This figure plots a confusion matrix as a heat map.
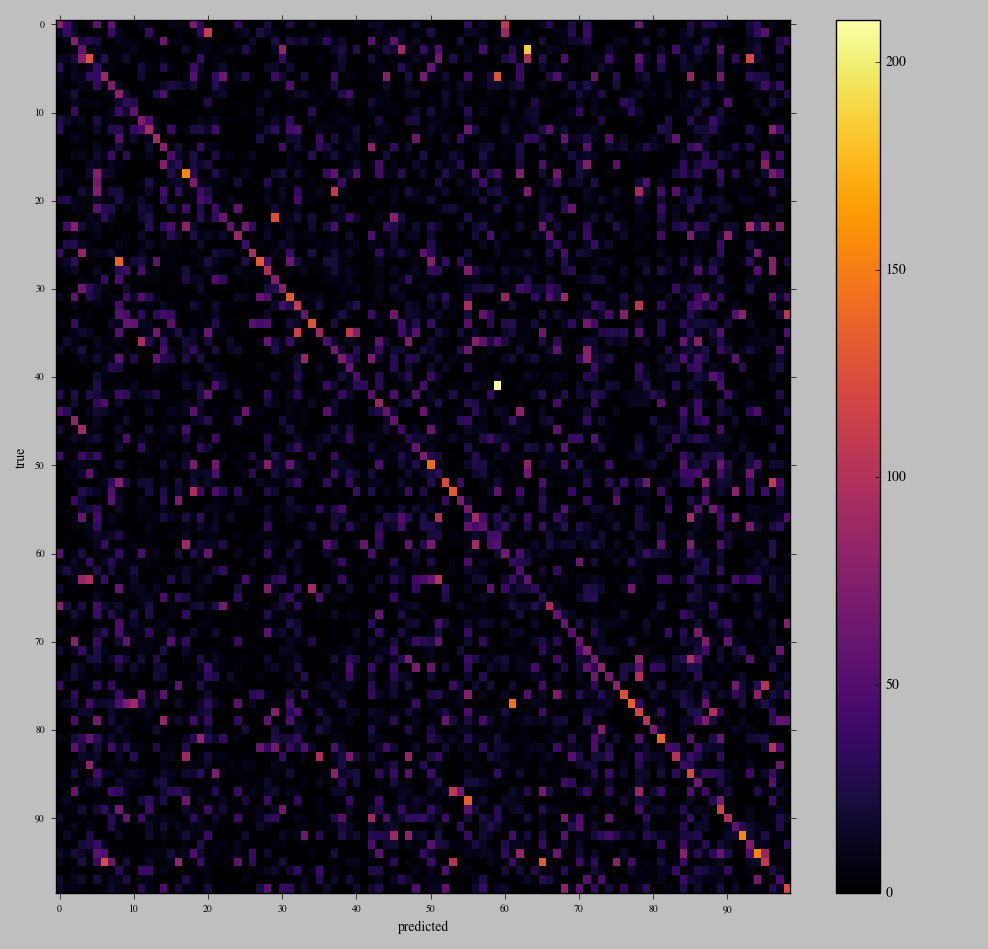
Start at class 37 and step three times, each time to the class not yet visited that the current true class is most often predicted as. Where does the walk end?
94
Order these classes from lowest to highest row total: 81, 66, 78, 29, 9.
9, 29, 66, 78, 81
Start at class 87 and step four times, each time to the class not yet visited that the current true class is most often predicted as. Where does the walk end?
50
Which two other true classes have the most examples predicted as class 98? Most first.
33, 68
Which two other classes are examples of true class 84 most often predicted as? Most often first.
4, 97
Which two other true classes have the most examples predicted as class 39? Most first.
35, 83
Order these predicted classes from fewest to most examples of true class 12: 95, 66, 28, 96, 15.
95, 28, 15, 66, 96
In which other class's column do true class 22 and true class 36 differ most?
29
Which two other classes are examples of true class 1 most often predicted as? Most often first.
20, 60
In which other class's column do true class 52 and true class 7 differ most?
96
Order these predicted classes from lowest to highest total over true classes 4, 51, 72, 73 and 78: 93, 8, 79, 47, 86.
79, 8, 47, 86, 93
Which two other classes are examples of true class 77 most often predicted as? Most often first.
61, 10
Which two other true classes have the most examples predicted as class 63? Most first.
3, 4
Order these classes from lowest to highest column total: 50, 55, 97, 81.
97, 81, 50, 55
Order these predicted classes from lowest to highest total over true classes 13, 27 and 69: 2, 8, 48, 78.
78, 2, 48, 8
